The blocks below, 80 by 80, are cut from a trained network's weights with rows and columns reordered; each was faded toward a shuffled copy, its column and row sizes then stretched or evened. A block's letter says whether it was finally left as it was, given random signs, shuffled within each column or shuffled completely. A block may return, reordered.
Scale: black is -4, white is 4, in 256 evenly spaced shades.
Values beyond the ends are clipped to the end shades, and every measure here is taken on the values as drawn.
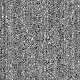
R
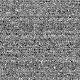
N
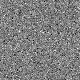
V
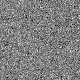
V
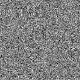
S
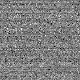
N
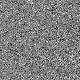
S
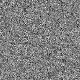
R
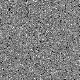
R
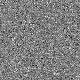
V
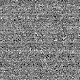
N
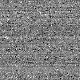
N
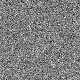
V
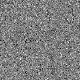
S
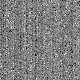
R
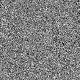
R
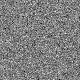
V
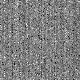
R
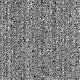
N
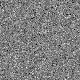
V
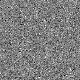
S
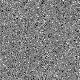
R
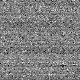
N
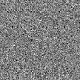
N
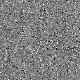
S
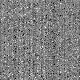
R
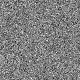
V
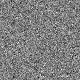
V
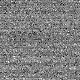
N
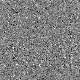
S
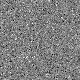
V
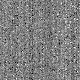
R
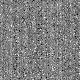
R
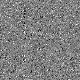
S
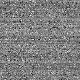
N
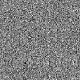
N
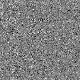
S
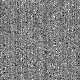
R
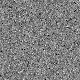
V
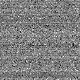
N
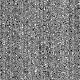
N
